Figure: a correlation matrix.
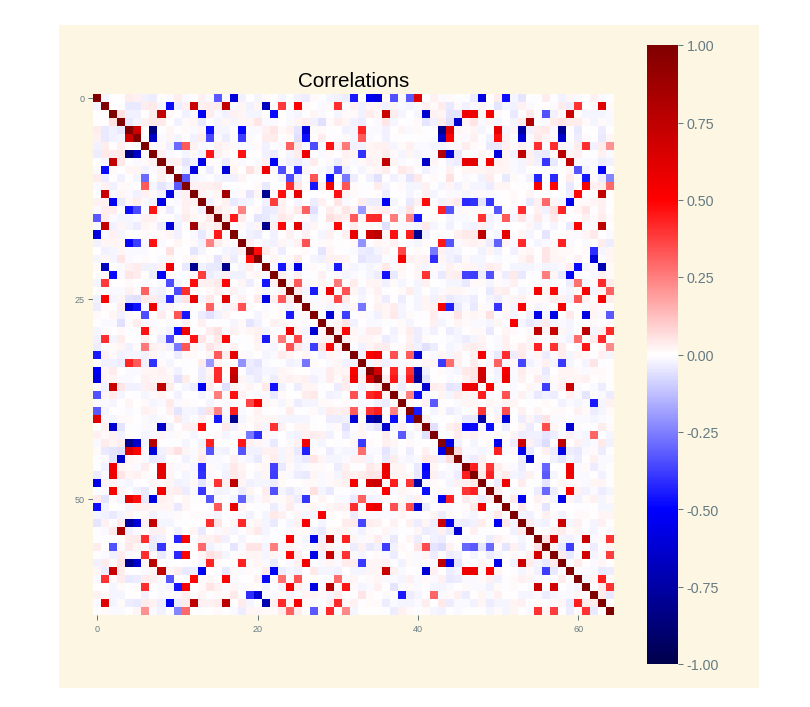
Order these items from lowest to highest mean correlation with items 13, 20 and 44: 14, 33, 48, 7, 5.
7, 14, 48, 33, 5
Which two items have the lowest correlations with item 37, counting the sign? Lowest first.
40, 0
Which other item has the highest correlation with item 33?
4
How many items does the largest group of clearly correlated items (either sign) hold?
12
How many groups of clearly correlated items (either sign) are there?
8
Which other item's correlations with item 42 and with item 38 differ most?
20
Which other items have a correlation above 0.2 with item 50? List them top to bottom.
4, 5, 33, 44
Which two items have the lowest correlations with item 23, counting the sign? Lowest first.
21, 9
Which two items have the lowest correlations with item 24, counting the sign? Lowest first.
27, 10
